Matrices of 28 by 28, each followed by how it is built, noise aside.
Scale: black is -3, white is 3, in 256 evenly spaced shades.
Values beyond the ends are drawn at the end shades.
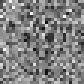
blocks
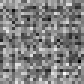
blocks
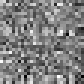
blocks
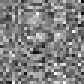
blocks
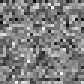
repeating columns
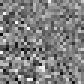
lower triangular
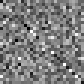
diagonal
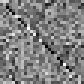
diagonal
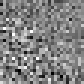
lower triangular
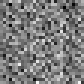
repeating rows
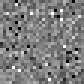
sparse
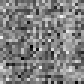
blocks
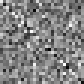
diagonal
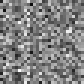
repeating rows
